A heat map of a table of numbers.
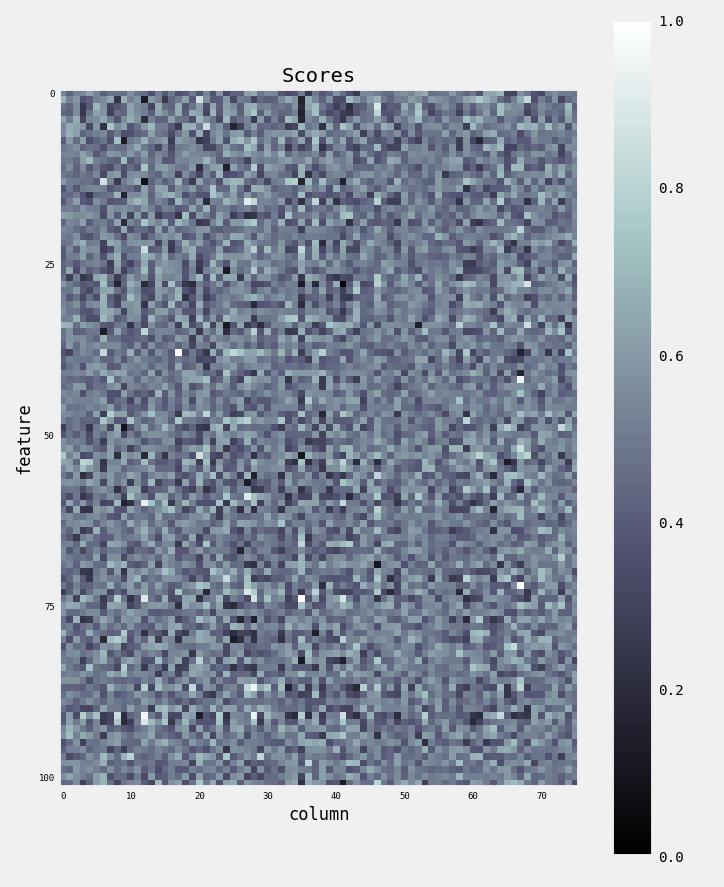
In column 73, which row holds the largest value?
49
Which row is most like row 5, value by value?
47
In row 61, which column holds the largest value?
46
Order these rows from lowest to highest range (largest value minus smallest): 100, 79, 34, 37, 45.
37, 100, 45, 79, 34
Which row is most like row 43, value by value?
50
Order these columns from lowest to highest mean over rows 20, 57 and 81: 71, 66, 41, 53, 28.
28, 53, 41, 71, 66
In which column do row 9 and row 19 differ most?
42
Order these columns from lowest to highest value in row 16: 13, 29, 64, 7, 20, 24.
7, 13, 29, 20, 24, 64
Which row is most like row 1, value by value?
53
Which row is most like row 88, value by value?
8
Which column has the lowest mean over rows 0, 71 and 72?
38
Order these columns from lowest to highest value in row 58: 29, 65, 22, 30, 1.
29, 22, 30, 1, 65
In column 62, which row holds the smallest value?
95
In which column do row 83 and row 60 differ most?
41
